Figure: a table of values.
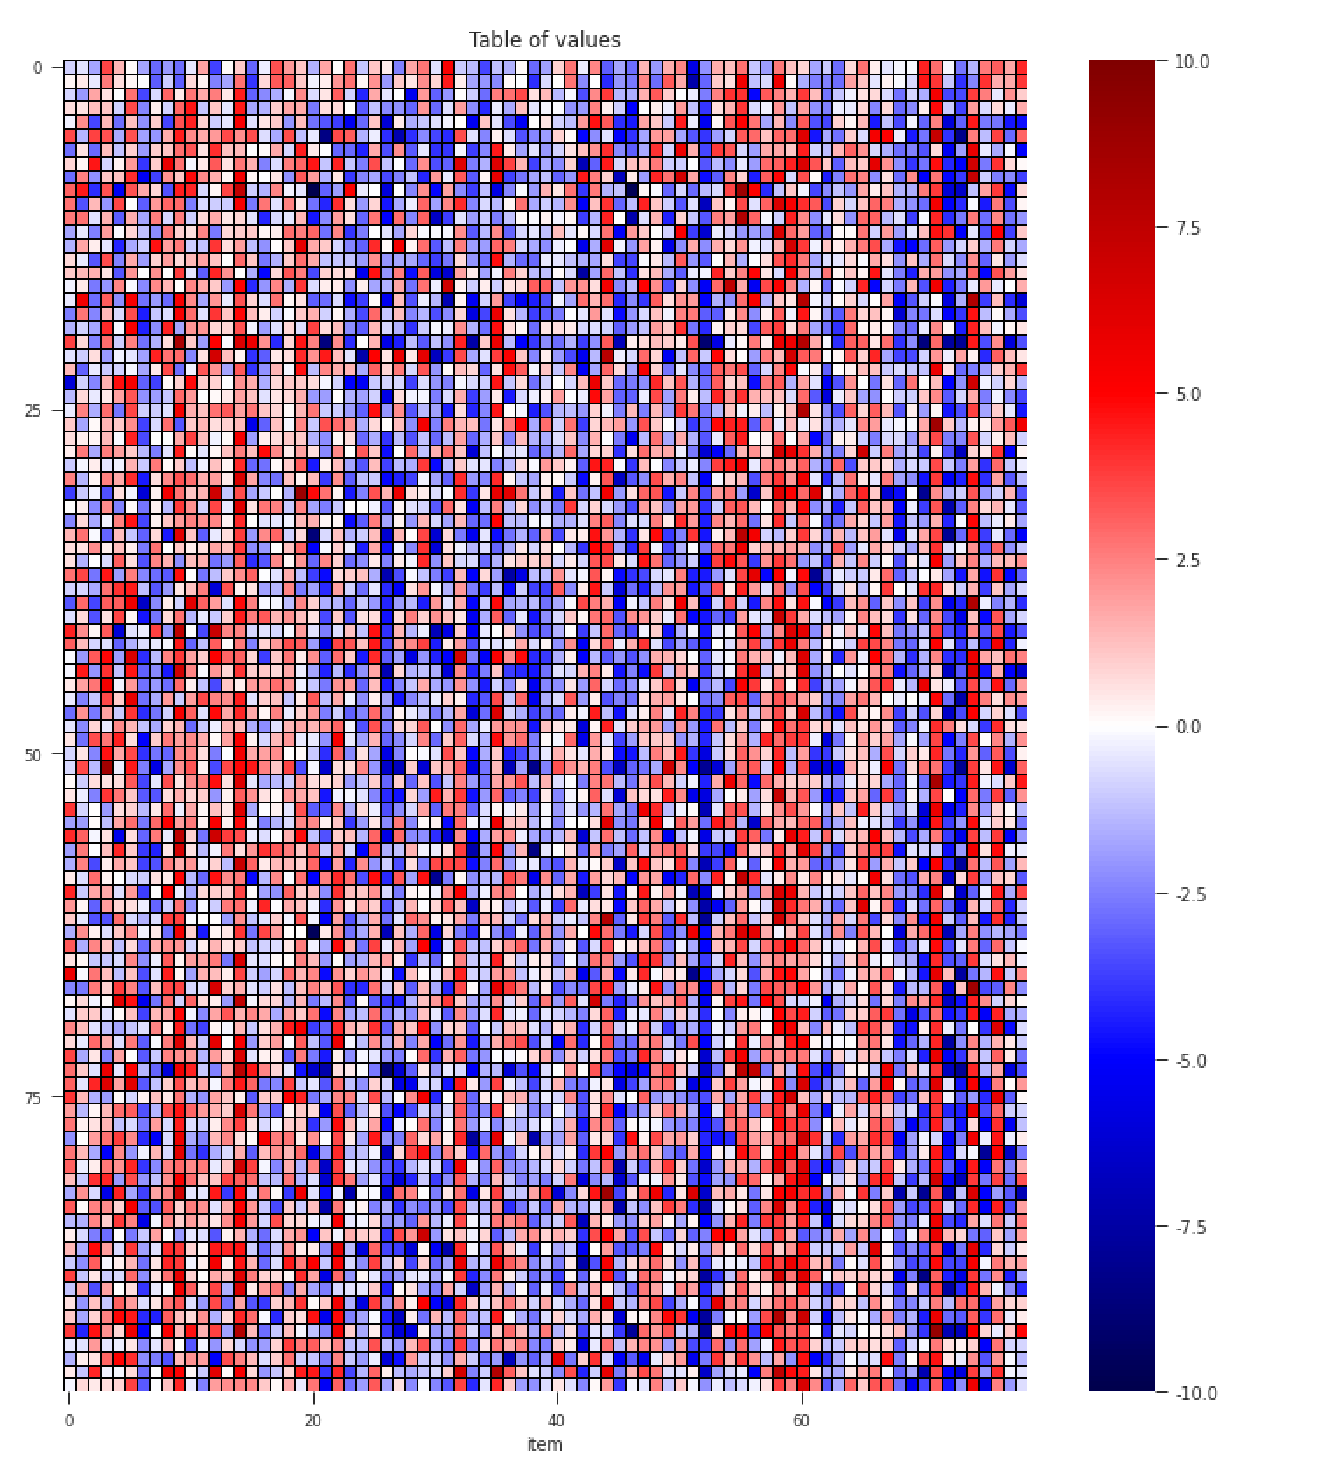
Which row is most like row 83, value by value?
80
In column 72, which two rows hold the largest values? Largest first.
12, 48
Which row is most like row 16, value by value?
36
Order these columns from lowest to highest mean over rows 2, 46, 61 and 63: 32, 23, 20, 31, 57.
20, 23, 32, 31, 57
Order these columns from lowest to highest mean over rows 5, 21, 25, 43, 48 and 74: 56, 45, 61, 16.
45, 16, 61, 56
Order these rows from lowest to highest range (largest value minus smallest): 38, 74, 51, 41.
38, 74, 41, 51
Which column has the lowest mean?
52
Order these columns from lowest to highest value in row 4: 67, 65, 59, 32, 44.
59, 67, 32, 65, 44
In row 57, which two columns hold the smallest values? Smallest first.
38, 33
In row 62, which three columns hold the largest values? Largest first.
44, 58, 71
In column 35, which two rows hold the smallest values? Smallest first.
9, 34
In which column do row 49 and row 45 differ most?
70
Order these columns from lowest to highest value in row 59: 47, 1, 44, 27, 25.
1, 44, 47, 27, 25
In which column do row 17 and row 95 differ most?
56
